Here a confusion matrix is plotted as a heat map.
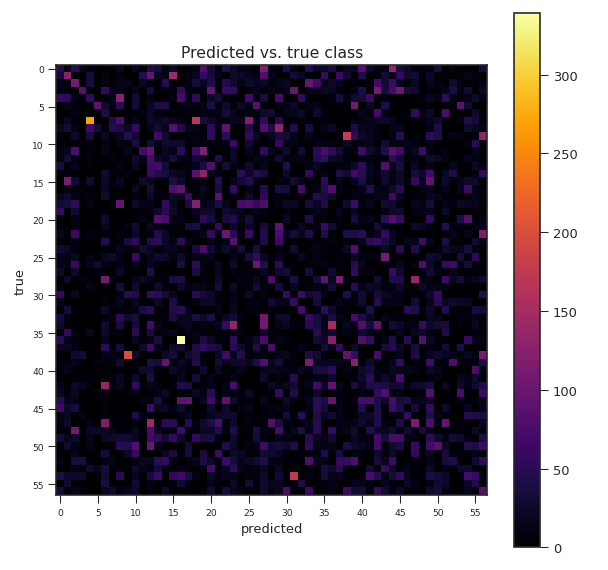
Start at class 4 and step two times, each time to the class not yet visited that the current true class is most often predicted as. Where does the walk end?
29
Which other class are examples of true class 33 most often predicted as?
27
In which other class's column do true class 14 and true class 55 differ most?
19
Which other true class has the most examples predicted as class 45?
3
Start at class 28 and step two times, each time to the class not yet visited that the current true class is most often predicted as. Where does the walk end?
12
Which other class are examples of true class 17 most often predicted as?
21
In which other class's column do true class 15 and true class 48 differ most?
1
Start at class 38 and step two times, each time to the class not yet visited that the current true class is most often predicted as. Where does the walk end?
56
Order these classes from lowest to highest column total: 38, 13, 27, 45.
38, 13, 45, 27
